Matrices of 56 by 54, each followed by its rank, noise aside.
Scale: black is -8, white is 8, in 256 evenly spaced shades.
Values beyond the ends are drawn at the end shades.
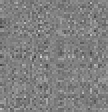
six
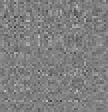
six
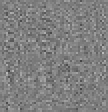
seven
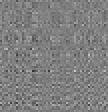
three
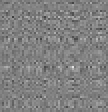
three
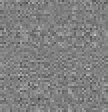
six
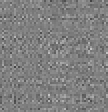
six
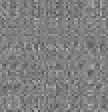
five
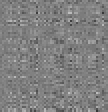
three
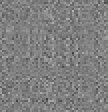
five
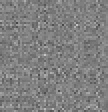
six
